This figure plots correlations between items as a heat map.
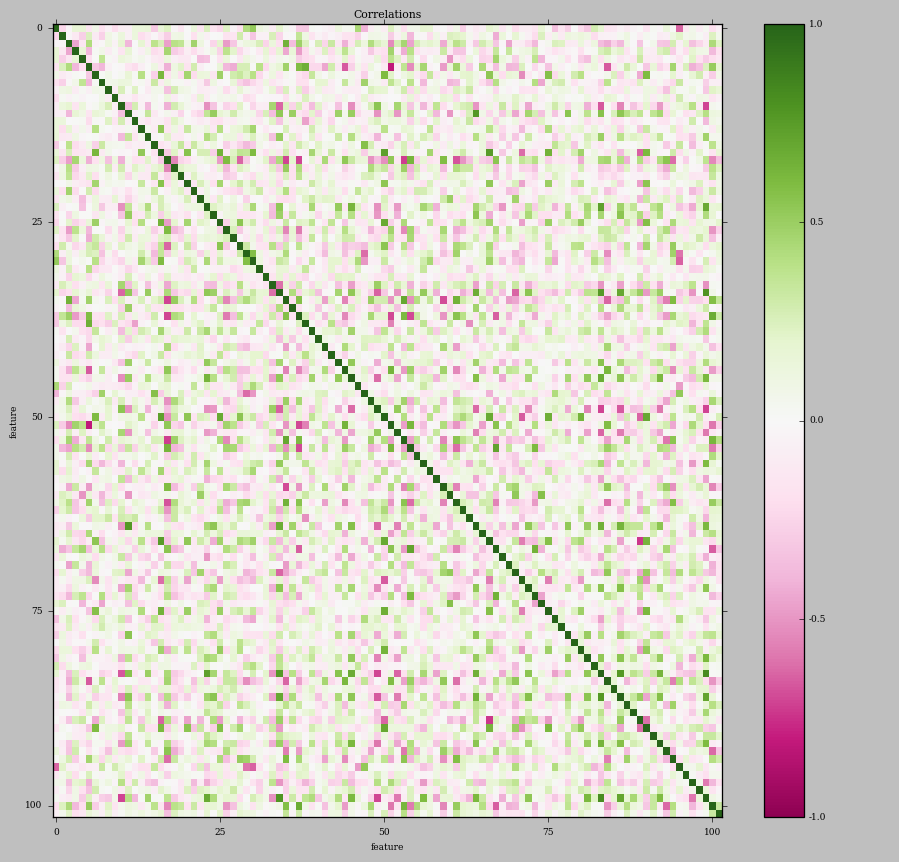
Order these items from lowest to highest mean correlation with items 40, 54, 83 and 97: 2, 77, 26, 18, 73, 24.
2, 18, 77, 24, 73, 26
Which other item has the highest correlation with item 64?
11
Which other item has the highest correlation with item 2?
35
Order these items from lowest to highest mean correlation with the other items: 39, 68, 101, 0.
68, 0, 101, 39
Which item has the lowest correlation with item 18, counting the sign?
17
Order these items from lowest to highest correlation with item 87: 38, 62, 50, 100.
38, 62, 50, 100
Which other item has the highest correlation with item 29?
30
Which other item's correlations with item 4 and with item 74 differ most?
60
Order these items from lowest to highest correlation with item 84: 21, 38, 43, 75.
21, 38, 43, 75
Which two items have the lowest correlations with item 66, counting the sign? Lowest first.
89, 71
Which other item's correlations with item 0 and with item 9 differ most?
95
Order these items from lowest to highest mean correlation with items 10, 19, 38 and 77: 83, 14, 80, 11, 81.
83, 11, 14, 81, 80
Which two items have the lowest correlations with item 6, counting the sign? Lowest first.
71, 89
